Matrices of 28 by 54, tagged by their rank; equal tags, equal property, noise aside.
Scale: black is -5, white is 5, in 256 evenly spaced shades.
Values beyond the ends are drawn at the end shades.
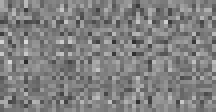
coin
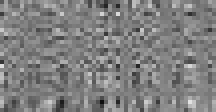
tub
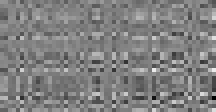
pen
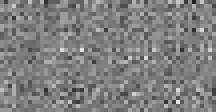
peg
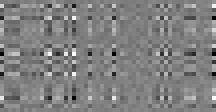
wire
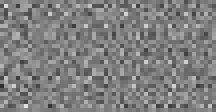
coin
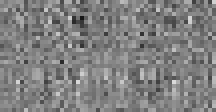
coin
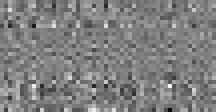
coin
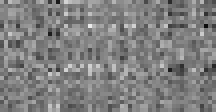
coin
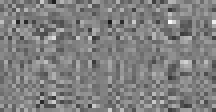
tub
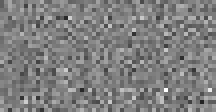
peg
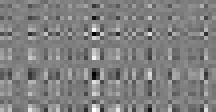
wire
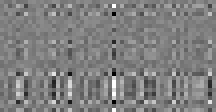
wire
